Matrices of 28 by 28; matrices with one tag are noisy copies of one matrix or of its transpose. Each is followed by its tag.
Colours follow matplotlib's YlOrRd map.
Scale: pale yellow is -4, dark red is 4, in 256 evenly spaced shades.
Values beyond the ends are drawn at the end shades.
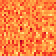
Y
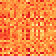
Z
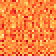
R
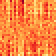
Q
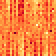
Q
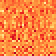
R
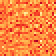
R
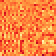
Y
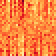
Q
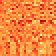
Y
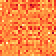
Z
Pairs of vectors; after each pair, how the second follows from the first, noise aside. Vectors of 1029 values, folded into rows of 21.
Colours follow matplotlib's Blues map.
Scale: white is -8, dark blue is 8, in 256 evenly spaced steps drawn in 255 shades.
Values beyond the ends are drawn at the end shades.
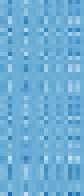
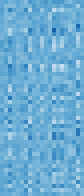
wrapped around, negated.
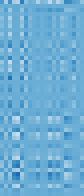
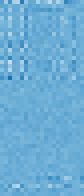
partly zeroed.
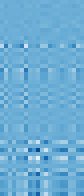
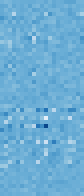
wrapped around, negated, partly zeroed.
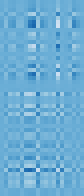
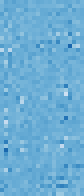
wrapped around, negated, partly zeroed.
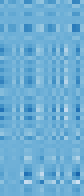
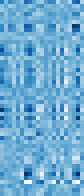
scaled up.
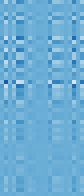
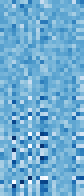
wrapped around, scaled up.
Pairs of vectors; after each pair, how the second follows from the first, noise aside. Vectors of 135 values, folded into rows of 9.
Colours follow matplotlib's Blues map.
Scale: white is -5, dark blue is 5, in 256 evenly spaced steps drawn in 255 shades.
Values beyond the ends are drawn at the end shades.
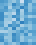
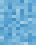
negated, shrunk.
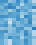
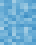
wrapped around, shrunk.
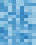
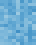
wrapped around, shrunk.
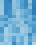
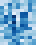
wrapped around, scaled up.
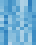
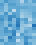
wrapped around, negated, partly zeroed.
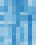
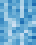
wrapped around, negated.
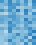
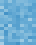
wrapped around, negated, shrunk.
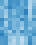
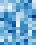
wrapped around, scaled up.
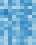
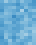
wrapped around, shrunk.
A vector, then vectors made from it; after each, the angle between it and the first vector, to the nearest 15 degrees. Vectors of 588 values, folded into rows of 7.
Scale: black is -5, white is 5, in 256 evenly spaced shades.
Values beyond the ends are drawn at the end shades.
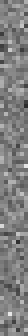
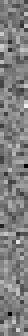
165 degrees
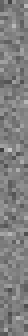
120 degrees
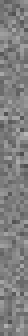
120 degrees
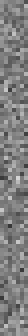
105 degrees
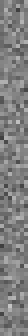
75 degrees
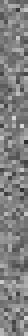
90 degrees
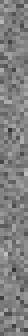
120 degrees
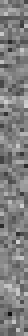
150 degrees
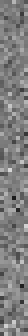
120 degrees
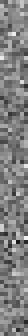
60 degrees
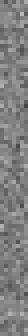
45 degrees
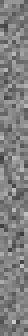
120 degrees
